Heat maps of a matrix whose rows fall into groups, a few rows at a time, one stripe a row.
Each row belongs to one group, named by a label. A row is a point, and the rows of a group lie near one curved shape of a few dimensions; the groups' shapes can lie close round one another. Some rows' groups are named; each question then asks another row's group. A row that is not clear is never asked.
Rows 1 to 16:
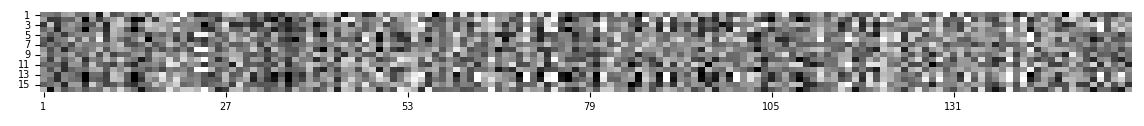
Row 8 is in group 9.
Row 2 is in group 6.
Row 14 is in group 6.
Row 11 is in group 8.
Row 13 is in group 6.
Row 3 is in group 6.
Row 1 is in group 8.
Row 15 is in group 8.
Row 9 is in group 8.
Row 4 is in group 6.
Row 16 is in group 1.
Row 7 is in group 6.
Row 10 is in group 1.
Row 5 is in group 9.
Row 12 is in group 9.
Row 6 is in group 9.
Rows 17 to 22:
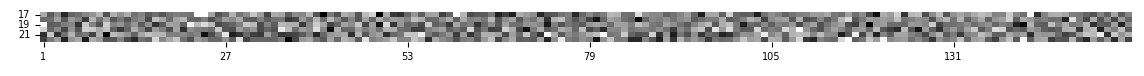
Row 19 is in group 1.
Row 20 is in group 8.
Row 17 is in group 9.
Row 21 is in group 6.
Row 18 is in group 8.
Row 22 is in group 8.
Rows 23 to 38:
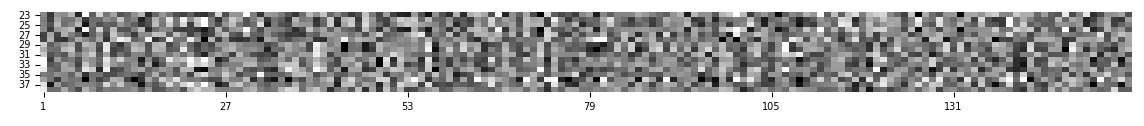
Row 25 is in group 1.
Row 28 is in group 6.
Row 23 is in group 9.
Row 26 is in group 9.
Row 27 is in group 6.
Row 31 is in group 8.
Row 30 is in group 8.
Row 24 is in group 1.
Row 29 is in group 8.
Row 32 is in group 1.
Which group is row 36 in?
6
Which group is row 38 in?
1
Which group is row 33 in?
1
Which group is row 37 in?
1
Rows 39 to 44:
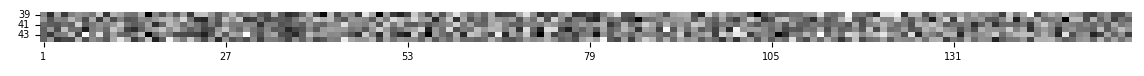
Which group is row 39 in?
9
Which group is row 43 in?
9
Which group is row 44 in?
6
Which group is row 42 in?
6
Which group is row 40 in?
8
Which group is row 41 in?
6
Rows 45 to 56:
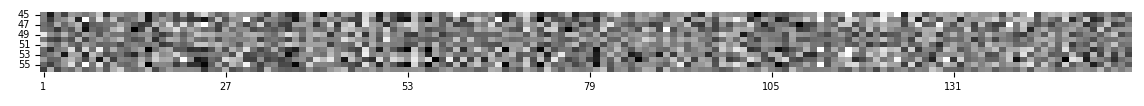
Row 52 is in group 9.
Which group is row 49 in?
1
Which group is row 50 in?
6
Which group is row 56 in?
6
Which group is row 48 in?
6
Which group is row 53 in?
8
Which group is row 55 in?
9
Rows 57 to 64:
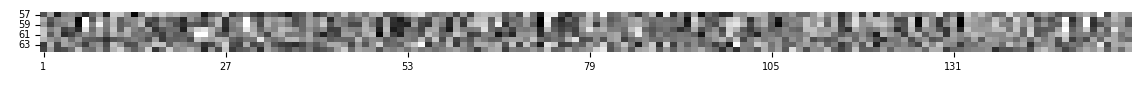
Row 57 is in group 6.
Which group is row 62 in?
1
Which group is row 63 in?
6
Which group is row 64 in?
6
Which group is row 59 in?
9
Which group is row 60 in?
9
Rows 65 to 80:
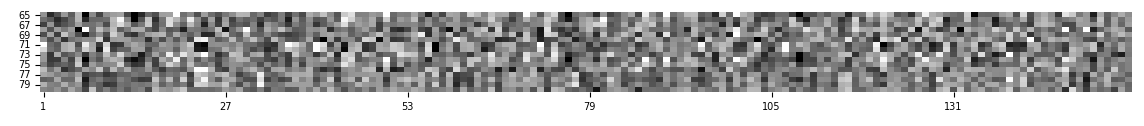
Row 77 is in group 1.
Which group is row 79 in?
1
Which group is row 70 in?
9
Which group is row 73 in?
1
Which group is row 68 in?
9
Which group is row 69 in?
6
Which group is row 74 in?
6
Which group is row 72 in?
8
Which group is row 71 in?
8
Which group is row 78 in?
1
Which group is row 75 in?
6
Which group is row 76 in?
9
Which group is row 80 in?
8
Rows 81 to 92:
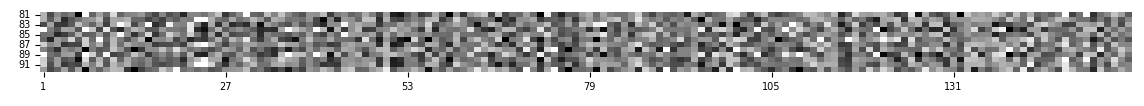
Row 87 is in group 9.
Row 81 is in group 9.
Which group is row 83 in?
6
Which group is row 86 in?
9
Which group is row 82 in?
9
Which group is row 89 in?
8
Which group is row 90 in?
9
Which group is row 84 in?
8
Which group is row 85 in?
6
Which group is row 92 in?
6
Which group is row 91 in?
9
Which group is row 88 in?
6
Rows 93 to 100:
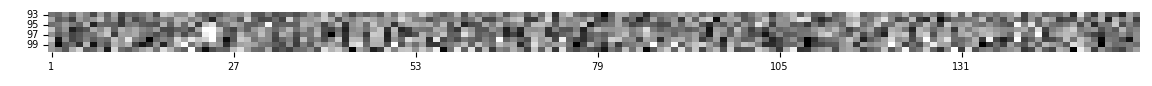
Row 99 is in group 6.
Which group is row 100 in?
8
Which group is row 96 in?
9
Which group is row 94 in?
8
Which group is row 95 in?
1
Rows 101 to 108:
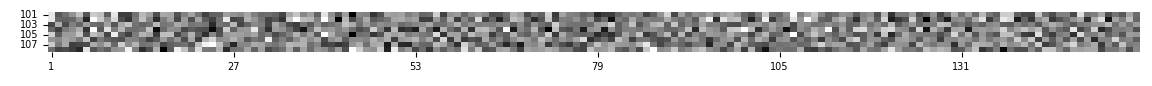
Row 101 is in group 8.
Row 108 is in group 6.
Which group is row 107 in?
9
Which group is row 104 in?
9
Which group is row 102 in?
8
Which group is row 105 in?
8
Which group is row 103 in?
6
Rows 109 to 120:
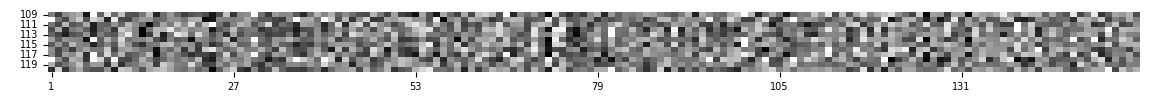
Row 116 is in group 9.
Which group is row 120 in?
6
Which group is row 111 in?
1
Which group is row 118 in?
8
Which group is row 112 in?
6
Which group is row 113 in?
6
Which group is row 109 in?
9
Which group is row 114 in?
9
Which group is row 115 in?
6
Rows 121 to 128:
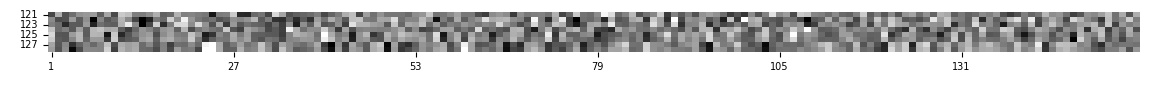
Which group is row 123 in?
6
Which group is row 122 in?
6
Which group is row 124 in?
8
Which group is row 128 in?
9
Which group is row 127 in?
9
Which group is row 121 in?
6
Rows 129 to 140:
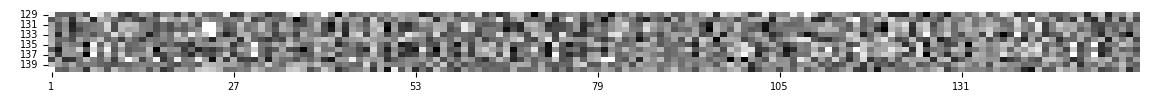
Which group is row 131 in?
9
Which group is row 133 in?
1
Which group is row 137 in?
9
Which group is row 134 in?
8
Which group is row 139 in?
1
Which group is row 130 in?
8
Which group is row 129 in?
8
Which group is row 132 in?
9
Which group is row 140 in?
1
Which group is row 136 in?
9
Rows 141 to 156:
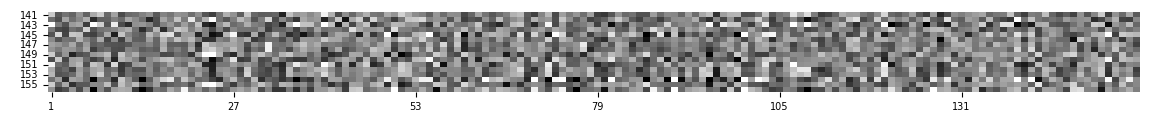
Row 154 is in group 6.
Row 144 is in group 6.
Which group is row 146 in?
8
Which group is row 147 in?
1
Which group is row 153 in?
8
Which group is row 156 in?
6
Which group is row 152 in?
8
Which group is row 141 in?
8
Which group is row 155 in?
9
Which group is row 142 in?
1
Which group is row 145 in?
6
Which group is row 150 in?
6
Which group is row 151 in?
8
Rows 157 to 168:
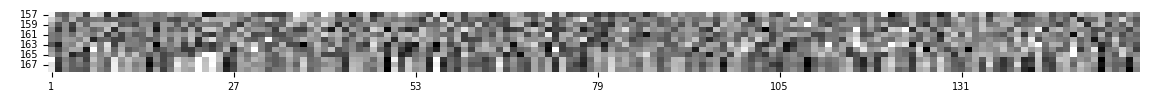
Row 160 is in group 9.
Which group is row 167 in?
1
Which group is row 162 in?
1
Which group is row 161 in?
8
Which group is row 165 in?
9
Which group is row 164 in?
9
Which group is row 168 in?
1
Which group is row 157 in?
8
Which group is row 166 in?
1
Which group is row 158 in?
1
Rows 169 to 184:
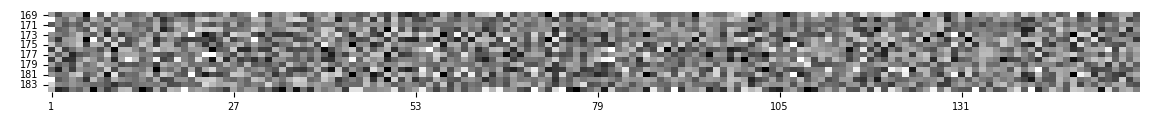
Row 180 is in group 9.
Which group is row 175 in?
8
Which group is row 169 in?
9
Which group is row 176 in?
6
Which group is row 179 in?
8
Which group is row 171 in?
6
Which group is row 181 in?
8
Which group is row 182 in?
1
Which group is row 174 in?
9
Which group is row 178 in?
6
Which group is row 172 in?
1
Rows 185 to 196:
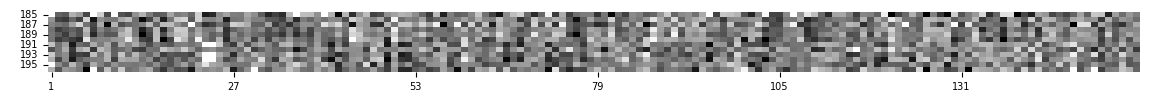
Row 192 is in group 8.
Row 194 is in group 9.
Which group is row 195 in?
1
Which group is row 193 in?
9
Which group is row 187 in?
8
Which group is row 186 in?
6
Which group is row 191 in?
9
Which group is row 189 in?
6
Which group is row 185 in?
8
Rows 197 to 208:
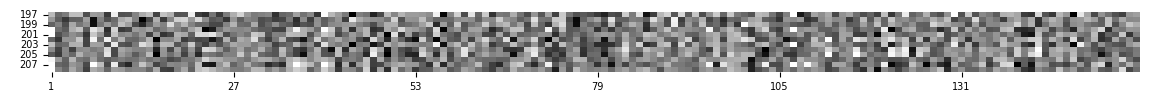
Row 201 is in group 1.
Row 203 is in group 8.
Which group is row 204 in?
9
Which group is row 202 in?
9
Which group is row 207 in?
8
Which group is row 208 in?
1
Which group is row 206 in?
1
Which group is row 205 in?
9
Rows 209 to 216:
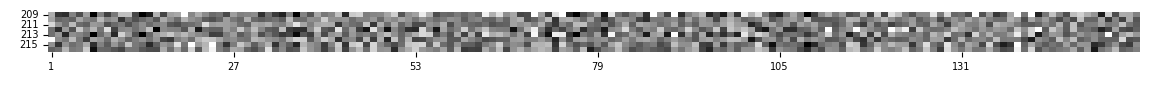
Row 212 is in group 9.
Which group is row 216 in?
1
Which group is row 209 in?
6
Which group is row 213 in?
6
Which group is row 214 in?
1
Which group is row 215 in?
1
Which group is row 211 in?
1
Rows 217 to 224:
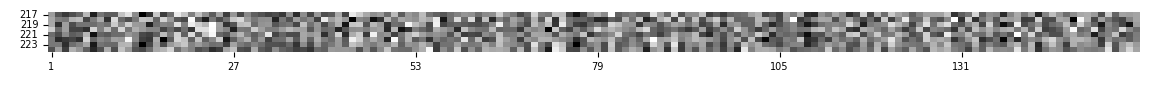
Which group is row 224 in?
6
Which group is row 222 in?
6
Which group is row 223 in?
6
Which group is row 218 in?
8
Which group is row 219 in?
1
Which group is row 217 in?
6
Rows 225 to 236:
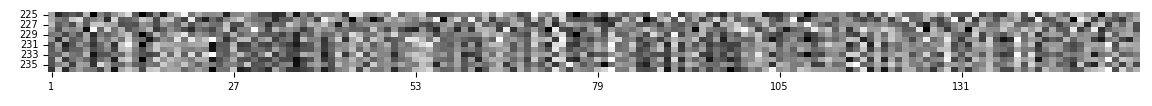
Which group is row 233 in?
1
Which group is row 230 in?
1
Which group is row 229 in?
6
